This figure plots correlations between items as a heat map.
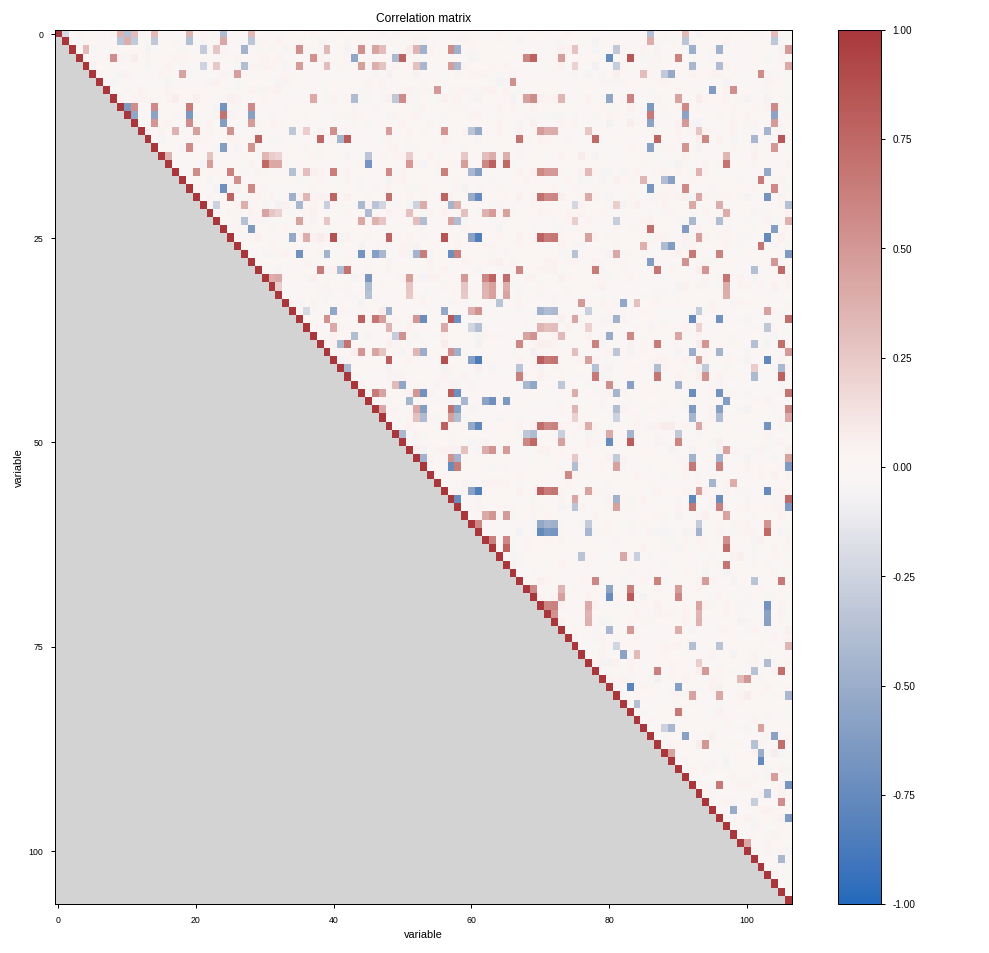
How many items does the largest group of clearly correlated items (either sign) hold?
19
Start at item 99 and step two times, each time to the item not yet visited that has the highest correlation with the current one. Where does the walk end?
79
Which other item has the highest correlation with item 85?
102
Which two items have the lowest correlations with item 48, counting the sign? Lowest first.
61, 103
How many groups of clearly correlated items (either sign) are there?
12
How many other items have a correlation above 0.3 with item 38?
8
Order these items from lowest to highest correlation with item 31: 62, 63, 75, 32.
75, 32, 62, 63
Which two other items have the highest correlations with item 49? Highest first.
80, 43
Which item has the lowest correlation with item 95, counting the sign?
7
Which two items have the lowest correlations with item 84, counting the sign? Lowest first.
82, 64
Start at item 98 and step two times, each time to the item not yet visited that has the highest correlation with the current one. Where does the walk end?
55
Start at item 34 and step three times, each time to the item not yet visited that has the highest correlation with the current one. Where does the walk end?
60
